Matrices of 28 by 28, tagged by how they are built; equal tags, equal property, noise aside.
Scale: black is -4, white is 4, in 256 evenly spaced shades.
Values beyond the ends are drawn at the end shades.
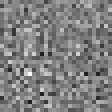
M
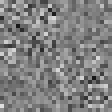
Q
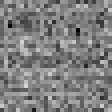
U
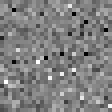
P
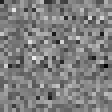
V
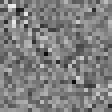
Q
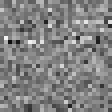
V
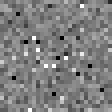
P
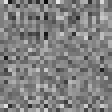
M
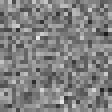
U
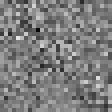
Q
